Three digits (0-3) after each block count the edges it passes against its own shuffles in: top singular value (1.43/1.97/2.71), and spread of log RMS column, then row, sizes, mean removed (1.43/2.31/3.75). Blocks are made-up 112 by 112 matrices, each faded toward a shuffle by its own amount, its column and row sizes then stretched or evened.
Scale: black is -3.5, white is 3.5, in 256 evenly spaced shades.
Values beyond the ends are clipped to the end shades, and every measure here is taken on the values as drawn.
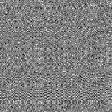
3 0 2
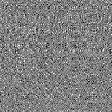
2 0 1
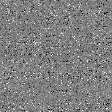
0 1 1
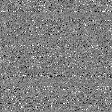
0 0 2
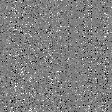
0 2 1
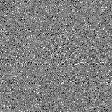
2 0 1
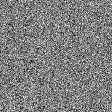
1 0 0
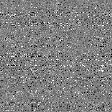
2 1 2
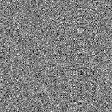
2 1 0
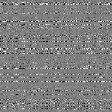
3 1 3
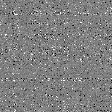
0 1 2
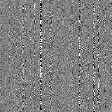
2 3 0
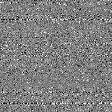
2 0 2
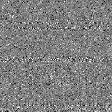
2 0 2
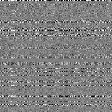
3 0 3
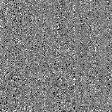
1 2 1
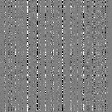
3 3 1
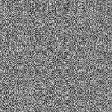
3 2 0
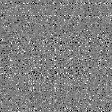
2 1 2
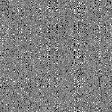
2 2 1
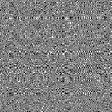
3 1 2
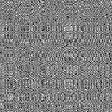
3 1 1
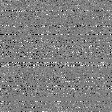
1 0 3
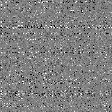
2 1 2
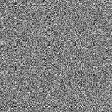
2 1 1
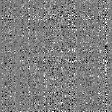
0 3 2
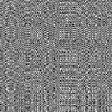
3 2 0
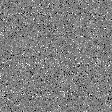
0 0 1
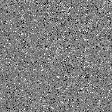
0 1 1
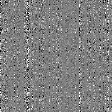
0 3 1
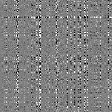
3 3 2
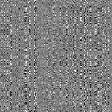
3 3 1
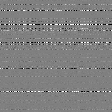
3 0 3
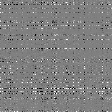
2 2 3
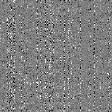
2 3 1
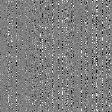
1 3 0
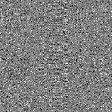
2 1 1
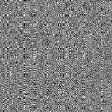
3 2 1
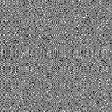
3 1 1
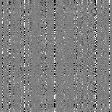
3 3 1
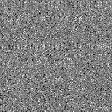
2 0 1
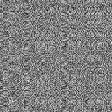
3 0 1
